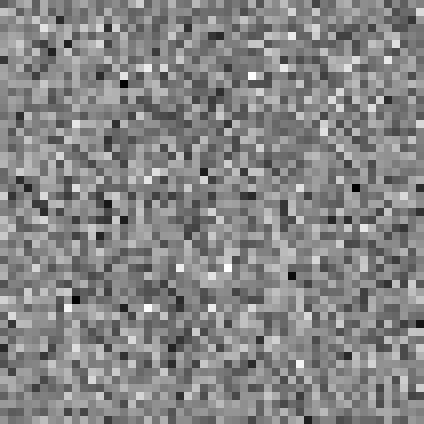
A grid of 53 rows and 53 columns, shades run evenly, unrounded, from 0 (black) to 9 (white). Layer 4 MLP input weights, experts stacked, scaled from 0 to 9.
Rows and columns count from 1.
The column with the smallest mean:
14
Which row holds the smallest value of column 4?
24
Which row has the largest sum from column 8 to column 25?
22
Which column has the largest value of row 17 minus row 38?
10
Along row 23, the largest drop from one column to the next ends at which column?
27
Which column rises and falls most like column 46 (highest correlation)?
23
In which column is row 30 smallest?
13
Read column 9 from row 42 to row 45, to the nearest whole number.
6 5 5 6
